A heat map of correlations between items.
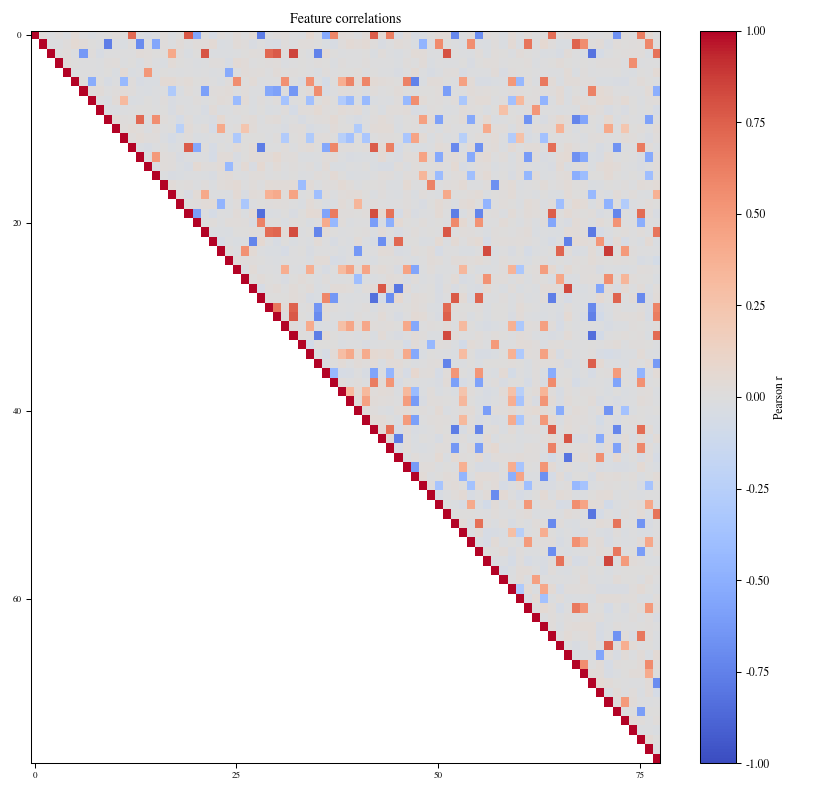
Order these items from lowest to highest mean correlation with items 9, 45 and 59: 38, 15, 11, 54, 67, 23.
67, 54, 11, 23, 38, 15
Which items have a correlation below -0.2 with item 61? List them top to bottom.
9, 13, 15, 48
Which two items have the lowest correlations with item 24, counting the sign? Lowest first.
4, 14
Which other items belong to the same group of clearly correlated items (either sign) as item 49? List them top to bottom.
16, 33, 57
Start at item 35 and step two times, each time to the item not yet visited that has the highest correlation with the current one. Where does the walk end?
6
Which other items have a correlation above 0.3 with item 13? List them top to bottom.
9, 15, 48
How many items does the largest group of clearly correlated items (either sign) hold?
15
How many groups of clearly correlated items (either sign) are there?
10
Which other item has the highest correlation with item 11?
47
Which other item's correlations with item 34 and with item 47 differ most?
5
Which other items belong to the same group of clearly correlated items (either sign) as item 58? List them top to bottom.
8, 62
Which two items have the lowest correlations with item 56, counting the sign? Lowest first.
40, 18
